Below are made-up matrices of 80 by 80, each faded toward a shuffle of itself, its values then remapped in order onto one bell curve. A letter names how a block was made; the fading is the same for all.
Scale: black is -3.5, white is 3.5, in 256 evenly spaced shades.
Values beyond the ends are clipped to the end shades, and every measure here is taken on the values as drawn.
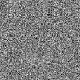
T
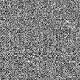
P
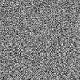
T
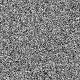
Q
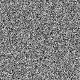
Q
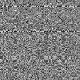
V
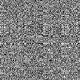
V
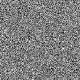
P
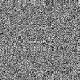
T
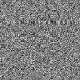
V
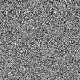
P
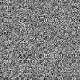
T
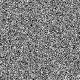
Q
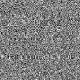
T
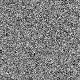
Q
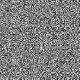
V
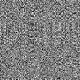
T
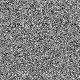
Q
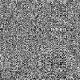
T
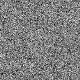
Q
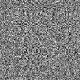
T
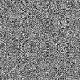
T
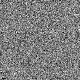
Q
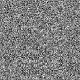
P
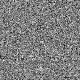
Q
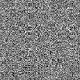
T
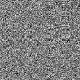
T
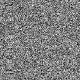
P
